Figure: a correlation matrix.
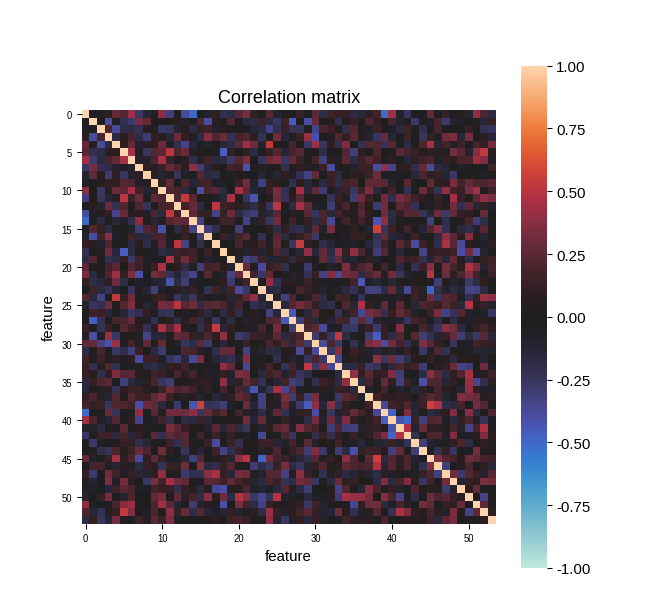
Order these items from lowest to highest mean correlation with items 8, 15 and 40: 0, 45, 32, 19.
19, 0, 45, 32
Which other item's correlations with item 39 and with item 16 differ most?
7
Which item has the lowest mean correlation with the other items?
23
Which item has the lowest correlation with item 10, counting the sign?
15
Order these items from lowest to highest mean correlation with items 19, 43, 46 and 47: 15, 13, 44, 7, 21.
44, 7, 21, 15, 13
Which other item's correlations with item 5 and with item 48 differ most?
18
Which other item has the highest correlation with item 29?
33
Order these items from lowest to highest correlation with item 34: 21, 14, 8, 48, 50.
8, 48, 14, 21, 50
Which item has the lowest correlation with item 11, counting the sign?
22
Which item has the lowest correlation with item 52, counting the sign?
50
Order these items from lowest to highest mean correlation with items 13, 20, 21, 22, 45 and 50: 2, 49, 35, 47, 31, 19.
19, 31, 2, 49, 47, 35
